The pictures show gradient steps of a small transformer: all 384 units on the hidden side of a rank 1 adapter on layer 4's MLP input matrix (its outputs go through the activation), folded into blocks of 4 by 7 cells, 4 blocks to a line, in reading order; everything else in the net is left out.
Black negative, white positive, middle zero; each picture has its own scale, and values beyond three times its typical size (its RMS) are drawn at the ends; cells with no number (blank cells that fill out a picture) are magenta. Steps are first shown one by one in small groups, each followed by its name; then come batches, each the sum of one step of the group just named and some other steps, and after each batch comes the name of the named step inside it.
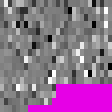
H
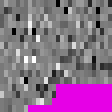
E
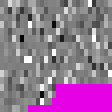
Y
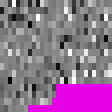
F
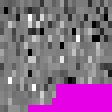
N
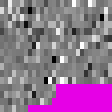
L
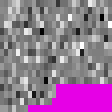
L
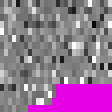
Y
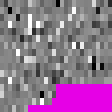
E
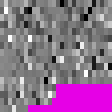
H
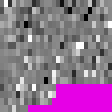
H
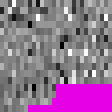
F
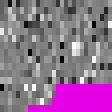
N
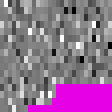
E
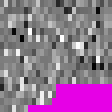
E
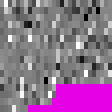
F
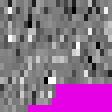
H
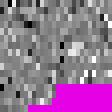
F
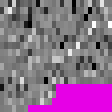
F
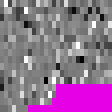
F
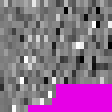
E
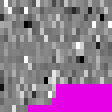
L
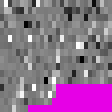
H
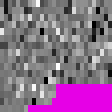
N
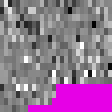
H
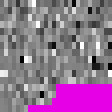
Y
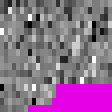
N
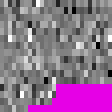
E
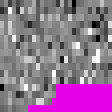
N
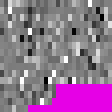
L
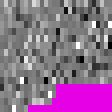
E
